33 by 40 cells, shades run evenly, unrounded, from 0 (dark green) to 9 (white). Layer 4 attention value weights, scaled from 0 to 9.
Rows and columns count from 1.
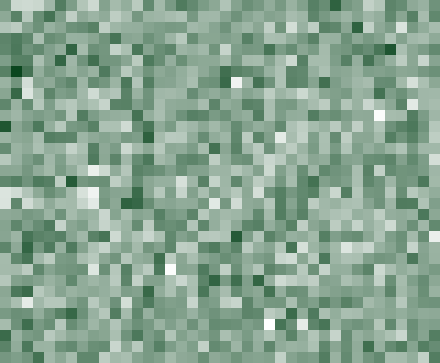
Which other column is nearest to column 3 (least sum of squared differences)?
22
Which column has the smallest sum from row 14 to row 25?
13
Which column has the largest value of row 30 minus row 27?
25
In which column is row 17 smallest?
7
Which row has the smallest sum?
5
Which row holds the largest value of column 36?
21
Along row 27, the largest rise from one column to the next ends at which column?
4
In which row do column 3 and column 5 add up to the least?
23
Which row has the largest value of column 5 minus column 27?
31
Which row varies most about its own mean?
19
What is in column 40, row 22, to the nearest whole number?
8
